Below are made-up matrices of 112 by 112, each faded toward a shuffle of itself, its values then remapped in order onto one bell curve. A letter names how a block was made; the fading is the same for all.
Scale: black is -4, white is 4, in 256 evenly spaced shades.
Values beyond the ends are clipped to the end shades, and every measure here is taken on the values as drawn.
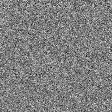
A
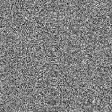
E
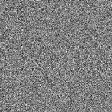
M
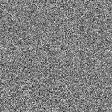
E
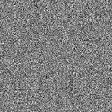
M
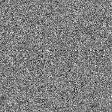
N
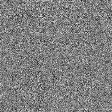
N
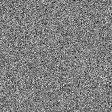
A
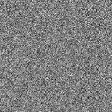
M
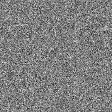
A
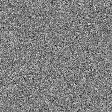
A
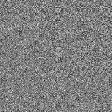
M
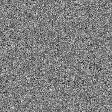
A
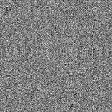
M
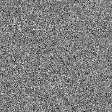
N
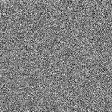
E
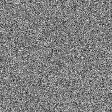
A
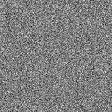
E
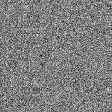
E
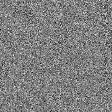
N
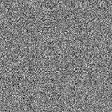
M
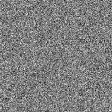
E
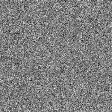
A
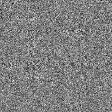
N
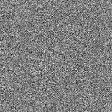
E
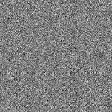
M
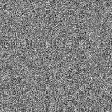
M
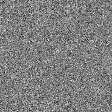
N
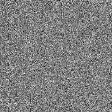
N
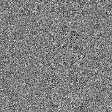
N
